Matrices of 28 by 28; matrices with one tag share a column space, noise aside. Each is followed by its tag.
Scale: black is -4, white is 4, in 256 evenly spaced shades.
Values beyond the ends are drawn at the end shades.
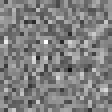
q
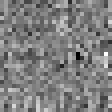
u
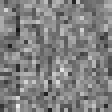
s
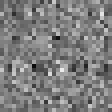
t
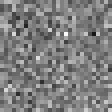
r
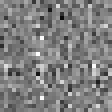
t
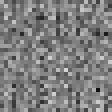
r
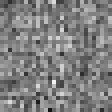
s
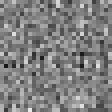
u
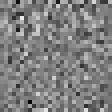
r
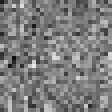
u
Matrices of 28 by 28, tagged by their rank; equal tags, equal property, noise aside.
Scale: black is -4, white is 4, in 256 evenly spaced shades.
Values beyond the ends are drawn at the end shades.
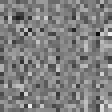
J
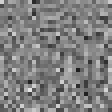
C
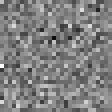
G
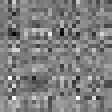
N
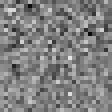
G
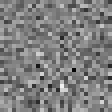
G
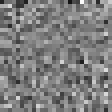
C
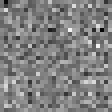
G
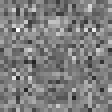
C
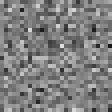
C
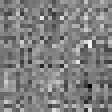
J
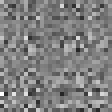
J
